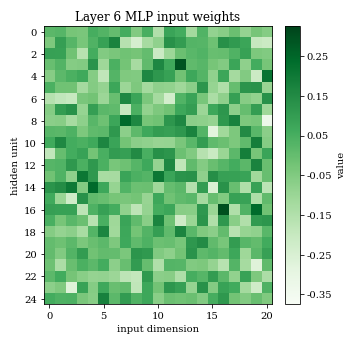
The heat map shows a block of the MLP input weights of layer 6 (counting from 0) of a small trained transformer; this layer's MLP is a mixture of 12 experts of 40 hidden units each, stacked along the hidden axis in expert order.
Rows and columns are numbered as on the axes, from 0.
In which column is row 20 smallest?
18
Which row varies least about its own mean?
19
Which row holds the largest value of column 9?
4
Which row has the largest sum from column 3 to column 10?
11
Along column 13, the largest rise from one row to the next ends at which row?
9
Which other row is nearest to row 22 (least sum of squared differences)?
2
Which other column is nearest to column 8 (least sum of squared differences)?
7
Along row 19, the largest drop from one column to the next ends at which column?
15
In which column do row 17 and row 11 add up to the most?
10
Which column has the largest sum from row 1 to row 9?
12
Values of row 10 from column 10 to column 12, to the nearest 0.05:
-0.1 -0.1 -0.05
